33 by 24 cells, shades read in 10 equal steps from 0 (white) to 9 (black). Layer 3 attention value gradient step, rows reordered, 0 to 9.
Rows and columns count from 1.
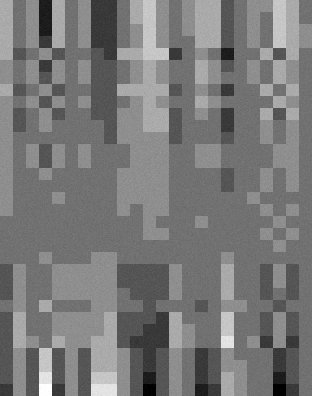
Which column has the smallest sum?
12
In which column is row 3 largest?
4
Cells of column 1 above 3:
27
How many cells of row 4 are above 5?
4
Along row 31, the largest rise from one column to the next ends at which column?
5
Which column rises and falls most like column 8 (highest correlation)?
9
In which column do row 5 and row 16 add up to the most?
18
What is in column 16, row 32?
7
